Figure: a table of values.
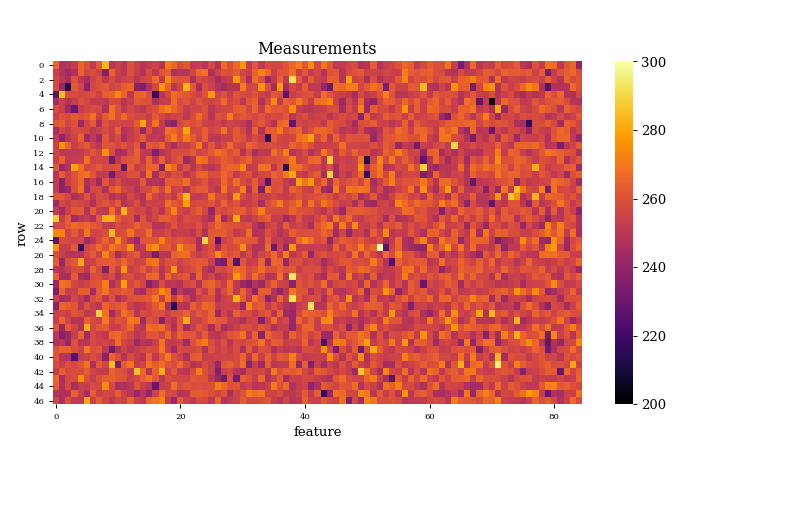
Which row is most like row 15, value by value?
13
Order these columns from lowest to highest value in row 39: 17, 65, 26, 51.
26, 65, 17, 51
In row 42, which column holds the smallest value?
81
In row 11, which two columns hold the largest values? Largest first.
64, 1
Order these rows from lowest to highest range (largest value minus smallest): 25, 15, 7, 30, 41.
7, 30, 41, 15, 25
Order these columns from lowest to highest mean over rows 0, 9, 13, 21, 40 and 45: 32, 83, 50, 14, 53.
50, 14, 53, 83, 32
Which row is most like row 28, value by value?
20
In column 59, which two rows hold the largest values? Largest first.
14, 3
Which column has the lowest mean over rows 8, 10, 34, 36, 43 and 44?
38
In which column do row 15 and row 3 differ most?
44
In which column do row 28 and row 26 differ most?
8
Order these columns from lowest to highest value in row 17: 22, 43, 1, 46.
1, 43, 46, 22
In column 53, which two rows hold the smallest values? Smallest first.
25, 3
